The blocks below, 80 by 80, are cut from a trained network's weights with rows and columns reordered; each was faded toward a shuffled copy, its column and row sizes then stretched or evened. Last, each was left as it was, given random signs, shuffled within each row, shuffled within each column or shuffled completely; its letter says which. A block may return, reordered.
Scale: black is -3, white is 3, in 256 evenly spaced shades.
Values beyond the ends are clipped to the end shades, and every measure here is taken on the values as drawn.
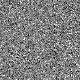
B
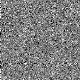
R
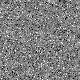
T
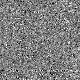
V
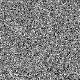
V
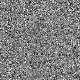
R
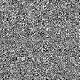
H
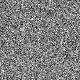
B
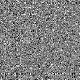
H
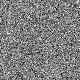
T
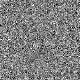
R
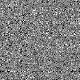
H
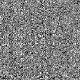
H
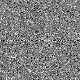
V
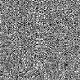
H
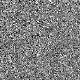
R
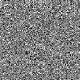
H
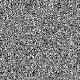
H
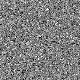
V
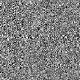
H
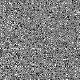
R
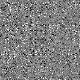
H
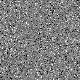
B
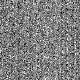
B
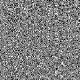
H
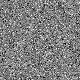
T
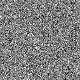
B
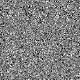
R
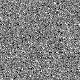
V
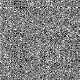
H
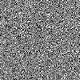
H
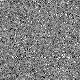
V
